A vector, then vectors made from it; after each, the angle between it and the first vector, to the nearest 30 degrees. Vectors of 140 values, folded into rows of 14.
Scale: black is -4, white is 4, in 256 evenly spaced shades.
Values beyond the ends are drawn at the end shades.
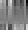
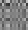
90 degrees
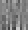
90 degrees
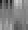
120 degrees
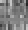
30 degrees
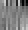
60 degrees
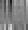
150 degrees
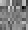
60 degrees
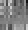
30 degrees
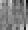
30 degrees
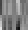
90 degrees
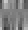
90 degrees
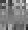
150 degrees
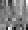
150 degrees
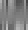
30 degrees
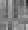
30 degrees
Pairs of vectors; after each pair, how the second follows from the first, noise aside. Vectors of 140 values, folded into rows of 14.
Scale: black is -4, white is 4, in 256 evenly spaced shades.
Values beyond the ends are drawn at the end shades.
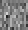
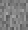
shrunk.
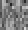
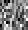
wrapped around, negated, scaled up.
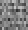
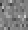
reversed, partly zeroed.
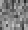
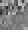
wrapped around, partly zeroed.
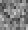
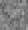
shrunk.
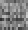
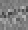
wrapped around, partly zeroed.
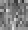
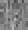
shrunk.
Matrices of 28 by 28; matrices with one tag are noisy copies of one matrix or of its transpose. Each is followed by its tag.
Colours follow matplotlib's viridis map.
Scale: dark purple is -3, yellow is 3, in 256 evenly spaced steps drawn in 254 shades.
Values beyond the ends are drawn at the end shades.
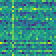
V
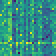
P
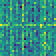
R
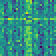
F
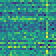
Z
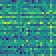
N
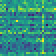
P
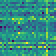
Z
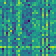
Z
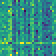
P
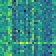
P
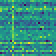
V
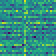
R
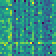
P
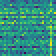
N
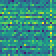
N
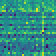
P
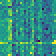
P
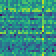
P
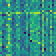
V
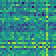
Z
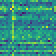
V
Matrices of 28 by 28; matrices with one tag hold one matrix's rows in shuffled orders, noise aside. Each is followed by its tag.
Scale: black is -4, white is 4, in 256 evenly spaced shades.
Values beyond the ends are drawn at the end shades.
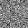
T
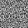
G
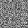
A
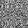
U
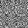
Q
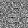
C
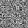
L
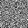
Q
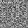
L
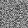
U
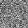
L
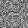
C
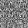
G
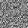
C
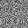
Q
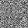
G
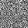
G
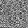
L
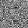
C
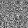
U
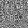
U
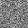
T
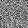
U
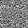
L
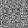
A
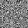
U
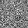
U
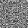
C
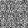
G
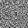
Q
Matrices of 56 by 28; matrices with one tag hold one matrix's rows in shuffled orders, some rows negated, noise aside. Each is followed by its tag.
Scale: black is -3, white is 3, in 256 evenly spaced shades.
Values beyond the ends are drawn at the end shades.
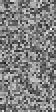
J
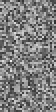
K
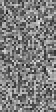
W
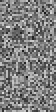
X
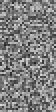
J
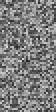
J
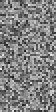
J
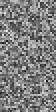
J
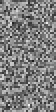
X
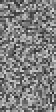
K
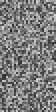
W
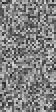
W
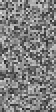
J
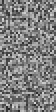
X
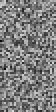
K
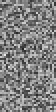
K
